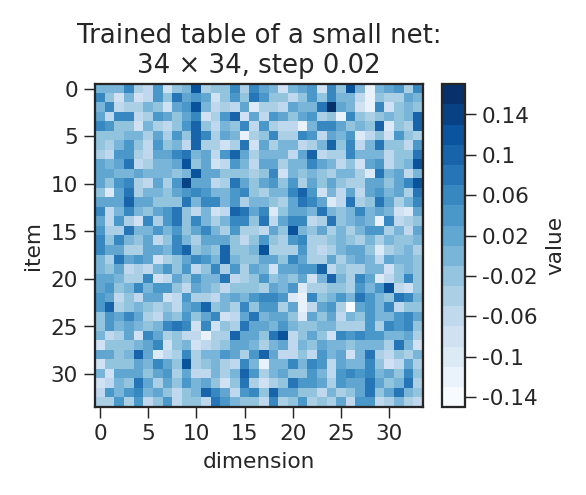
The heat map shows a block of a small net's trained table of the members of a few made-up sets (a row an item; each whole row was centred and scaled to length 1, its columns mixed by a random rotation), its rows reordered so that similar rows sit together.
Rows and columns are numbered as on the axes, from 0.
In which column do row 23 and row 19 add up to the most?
23
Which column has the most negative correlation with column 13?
29
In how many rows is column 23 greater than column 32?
15
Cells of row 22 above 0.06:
2
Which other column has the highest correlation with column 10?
24
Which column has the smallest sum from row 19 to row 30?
21
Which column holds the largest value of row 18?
13
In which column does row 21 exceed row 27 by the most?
30
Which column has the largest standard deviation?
10
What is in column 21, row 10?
-0.04
